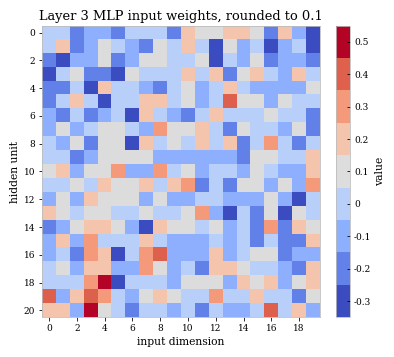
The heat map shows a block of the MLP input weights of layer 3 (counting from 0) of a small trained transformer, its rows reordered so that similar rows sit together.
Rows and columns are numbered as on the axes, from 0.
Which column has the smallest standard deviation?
9
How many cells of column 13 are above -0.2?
17
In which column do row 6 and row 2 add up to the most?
7
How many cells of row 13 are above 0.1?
2
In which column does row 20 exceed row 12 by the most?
18
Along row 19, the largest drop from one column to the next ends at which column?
1
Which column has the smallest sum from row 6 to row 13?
13
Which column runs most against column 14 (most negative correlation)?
5
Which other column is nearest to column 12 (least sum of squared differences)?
14
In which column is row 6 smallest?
6
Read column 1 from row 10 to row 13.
0.2 0 0.1 0.1
